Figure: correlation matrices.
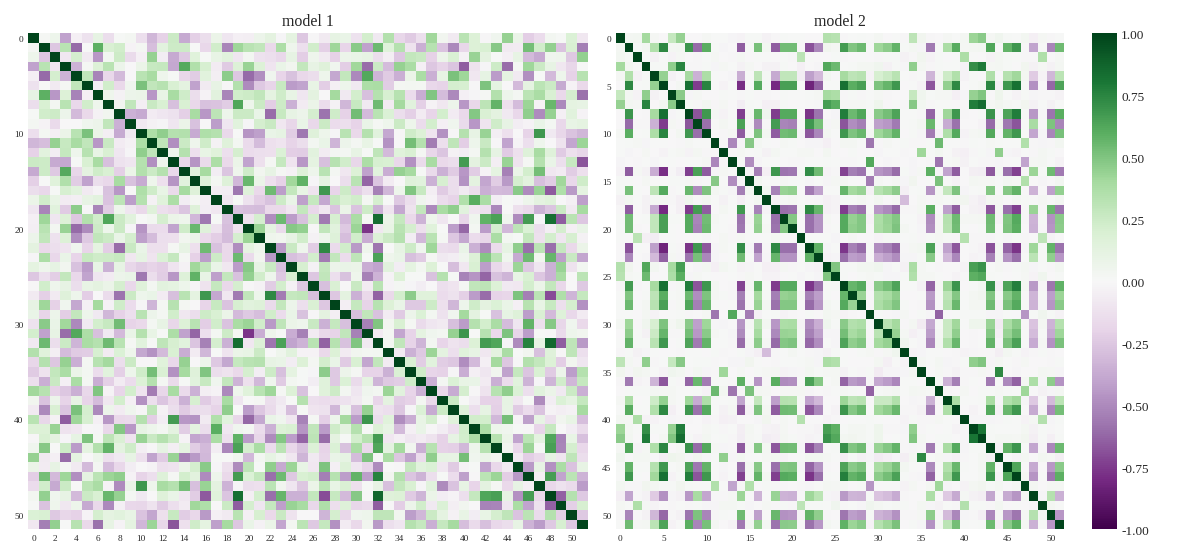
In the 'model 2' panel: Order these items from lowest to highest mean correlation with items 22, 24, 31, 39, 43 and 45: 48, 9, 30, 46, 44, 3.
9, 48, 44, 3, 30, 46
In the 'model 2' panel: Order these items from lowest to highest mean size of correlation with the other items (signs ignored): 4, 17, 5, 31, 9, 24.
17, 24, 4, 31, 9, 5
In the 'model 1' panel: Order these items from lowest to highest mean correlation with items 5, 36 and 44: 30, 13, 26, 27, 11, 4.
30, 27, 26, 11, 13, 4
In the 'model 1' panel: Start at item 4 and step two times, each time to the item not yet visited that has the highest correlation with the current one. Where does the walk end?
40
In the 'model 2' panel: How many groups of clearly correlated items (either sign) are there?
6
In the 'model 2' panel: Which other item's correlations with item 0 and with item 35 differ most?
44
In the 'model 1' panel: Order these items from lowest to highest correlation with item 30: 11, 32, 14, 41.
11, 14, 41, 32
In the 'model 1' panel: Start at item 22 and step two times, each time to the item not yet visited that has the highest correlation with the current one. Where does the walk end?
16
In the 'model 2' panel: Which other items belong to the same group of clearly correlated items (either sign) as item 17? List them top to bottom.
33
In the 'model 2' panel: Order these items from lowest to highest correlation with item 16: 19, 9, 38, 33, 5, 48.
9, 48, 33, 38, 19, 5
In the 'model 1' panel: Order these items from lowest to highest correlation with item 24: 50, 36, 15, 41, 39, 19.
19, 39, 50, 36, 41, 15
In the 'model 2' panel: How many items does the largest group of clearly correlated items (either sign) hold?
28
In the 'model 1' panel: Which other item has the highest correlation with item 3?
14
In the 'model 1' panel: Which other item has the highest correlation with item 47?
10
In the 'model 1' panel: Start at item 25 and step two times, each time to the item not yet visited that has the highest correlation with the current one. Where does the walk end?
20
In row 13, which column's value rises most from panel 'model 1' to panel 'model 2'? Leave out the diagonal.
51
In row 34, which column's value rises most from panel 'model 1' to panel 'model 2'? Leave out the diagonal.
41
